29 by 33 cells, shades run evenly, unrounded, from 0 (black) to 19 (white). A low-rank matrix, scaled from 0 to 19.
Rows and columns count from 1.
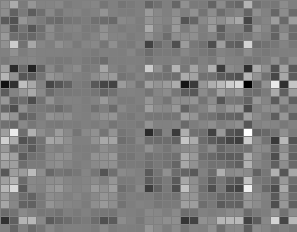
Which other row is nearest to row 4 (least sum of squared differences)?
2
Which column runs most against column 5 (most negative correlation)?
29
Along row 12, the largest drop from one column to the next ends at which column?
32
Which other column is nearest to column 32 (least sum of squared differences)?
22
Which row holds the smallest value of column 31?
18
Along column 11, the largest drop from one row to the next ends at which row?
11
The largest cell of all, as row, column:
17, 28
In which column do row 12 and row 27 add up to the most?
31
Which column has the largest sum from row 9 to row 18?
1
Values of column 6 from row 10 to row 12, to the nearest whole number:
11 5 8
